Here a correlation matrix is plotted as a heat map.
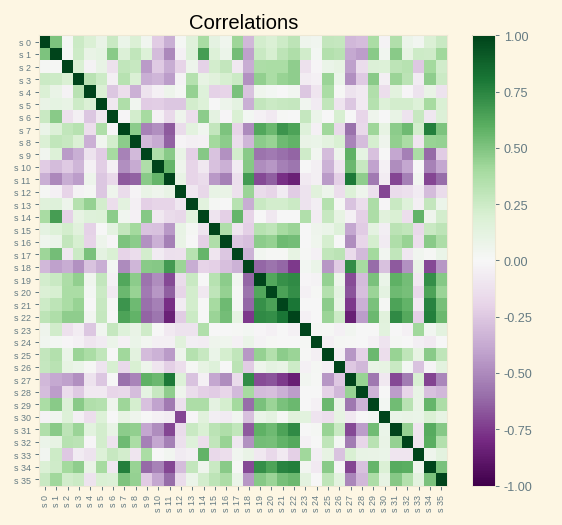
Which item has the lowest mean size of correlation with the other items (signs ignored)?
s 24
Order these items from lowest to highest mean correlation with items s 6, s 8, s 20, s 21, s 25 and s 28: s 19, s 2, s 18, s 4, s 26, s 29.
s 18, s 4, s 26, s 2, s 29, s 19
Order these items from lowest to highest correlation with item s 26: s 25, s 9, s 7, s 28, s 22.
s 28, s 7, s 25, s 9, s 22
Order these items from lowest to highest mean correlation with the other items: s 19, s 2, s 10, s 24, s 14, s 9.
s 10, s 9, s 24, s 2, s 14, s 19
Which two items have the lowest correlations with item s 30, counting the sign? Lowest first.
s 12, s 18
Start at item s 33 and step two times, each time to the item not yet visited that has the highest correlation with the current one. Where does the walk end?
s 1
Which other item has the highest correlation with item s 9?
s 27
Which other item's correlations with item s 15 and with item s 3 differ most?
s 4
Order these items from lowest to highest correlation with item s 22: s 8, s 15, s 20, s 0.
s 0, s 15, s 8, s 20
